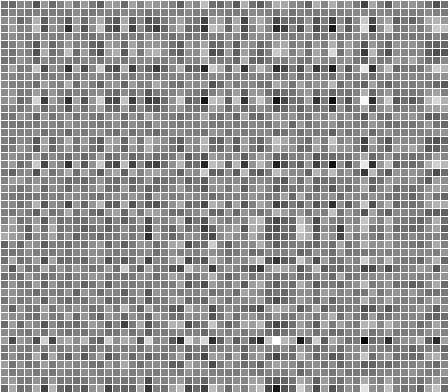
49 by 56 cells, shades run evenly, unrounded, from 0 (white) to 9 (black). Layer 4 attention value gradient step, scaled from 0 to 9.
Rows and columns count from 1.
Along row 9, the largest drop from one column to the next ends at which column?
27
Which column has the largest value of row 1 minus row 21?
46
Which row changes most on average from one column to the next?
13
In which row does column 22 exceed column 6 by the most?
43
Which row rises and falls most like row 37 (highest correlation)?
40
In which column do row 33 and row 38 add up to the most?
35
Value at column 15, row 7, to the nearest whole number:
3
